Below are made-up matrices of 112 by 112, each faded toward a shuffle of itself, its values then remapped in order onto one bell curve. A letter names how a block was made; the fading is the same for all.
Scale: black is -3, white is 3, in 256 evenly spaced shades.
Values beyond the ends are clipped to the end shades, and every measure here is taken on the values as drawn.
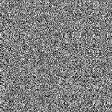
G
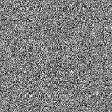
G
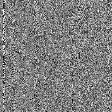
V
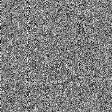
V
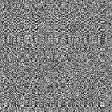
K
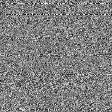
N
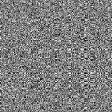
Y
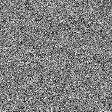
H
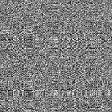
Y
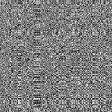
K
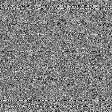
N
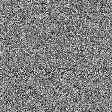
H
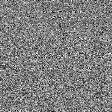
N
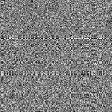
Y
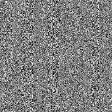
V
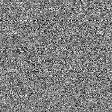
N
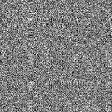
G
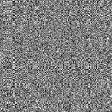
Y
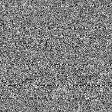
N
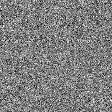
H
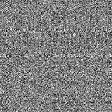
G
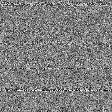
N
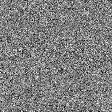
H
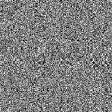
G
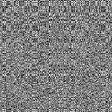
K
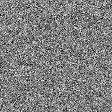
H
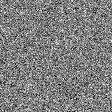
H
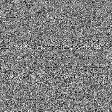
N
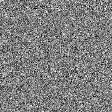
H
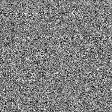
H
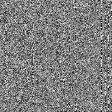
V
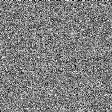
H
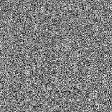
G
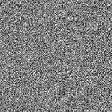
G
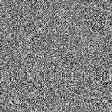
G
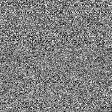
N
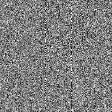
V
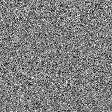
H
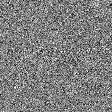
H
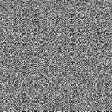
Y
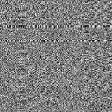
Y
